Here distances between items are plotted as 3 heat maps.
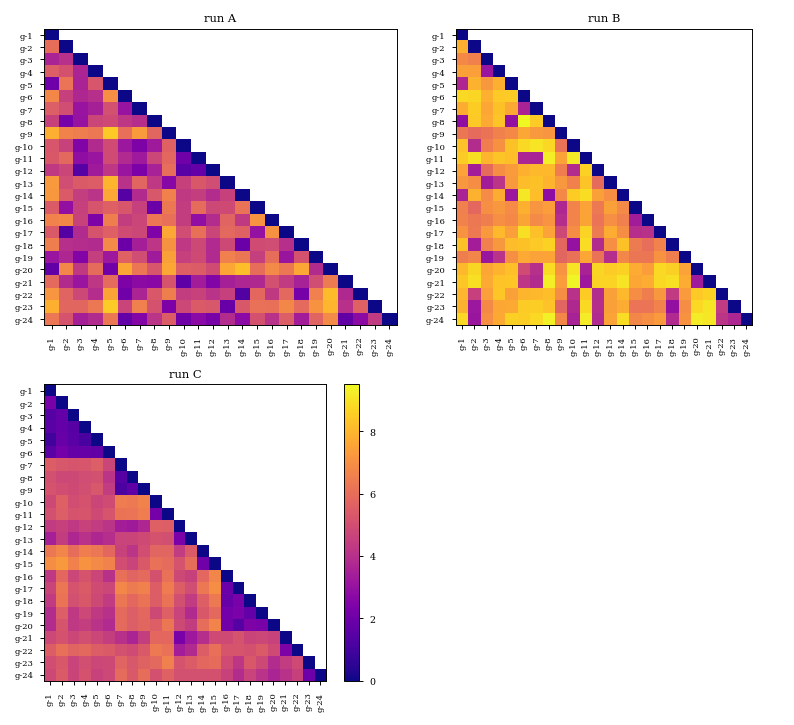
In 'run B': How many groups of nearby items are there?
5
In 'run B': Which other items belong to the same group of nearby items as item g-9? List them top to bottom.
g-15, g-16, g-17
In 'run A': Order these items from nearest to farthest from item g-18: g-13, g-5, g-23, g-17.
g-17, g-13, g-23, g-5
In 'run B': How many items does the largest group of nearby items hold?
7
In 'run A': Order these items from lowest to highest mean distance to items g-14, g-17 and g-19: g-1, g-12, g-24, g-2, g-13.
g-2, g-12, g-24, g-1, g-13
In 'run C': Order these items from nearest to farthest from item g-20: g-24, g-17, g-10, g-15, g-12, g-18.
g-17, g-18, g-24, g-12, g-10, g-15
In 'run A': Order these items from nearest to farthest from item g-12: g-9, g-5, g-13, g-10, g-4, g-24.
g-10, g-24, g-4, g-5, g-13, g-9
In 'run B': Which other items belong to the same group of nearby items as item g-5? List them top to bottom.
g-1, g-8, g-14
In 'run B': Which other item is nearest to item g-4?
g-3
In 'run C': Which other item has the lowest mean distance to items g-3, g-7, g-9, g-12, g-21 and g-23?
g-8
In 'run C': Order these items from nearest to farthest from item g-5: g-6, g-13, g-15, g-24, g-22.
g-6, g-13, g-24, g-22, g-15
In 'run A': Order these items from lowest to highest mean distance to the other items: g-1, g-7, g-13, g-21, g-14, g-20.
g-21, g-7, g-14, g-13, g-1, g-20
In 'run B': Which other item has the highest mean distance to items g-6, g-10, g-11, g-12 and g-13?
g-8
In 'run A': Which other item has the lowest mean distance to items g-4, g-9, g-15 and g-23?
g-13
